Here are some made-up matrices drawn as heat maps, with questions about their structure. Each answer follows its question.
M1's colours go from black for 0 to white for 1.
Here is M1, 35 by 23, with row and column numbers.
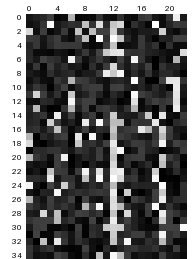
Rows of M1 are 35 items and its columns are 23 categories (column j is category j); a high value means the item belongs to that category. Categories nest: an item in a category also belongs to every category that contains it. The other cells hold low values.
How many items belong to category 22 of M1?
2
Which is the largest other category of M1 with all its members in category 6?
15
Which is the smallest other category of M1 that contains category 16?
17
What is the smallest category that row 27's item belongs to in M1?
18
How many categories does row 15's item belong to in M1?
6
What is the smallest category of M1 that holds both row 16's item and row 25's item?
4
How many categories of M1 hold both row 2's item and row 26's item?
3
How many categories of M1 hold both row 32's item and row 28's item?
5
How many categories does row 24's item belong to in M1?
4
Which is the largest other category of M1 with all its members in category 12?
19
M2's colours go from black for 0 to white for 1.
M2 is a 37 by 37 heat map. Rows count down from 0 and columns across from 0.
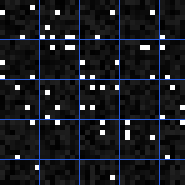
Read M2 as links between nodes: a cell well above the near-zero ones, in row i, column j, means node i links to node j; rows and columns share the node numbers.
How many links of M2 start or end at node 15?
6
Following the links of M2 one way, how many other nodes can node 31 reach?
10
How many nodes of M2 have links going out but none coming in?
11
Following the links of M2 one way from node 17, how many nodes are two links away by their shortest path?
2
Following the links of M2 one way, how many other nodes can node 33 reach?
8
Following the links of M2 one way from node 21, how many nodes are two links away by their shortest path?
1
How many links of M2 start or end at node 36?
2
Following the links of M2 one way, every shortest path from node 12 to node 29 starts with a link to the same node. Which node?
node 23
